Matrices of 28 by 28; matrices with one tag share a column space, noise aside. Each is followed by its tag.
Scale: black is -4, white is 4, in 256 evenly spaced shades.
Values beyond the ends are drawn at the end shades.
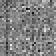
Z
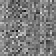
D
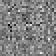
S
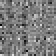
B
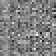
D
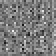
D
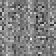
S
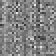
S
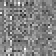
B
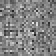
D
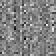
S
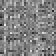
B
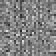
D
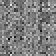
S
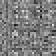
D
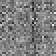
S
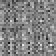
Z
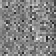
S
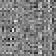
Z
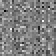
Z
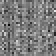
D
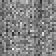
D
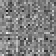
B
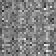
Z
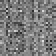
D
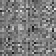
Z
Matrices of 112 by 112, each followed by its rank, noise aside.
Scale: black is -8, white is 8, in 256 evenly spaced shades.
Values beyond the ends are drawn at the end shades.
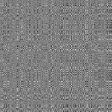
three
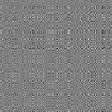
three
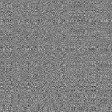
five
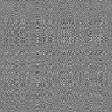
four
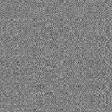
six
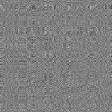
five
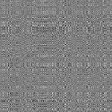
three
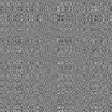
three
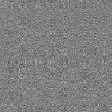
six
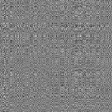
five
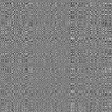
three
